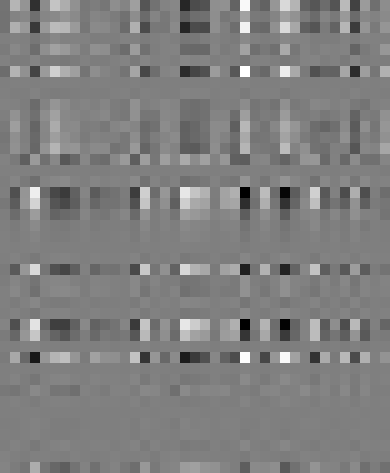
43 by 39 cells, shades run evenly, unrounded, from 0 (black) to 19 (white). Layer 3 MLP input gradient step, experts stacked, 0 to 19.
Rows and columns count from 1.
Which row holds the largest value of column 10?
33
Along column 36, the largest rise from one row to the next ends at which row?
8
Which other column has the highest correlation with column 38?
34
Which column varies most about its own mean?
25
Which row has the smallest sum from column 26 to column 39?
18
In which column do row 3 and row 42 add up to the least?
19
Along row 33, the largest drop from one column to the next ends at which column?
15
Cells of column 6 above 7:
39
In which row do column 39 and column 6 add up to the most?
7
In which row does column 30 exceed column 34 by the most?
1
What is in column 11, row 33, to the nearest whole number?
11
